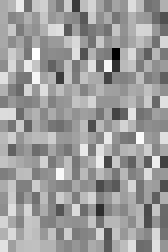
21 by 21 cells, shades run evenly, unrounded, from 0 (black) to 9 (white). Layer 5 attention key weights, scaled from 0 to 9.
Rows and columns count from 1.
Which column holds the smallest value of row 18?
13
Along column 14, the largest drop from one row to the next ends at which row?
7
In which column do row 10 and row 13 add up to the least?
15
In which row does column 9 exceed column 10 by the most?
1
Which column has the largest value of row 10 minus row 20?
14
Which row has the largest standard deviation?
5
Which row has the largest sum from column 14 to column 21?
12
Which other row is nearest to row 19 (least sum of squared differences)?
2
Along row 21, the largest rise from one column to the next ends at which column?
20
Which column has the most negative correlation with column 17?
18
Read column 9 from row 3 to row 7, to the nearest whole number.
3 7 5 7 7
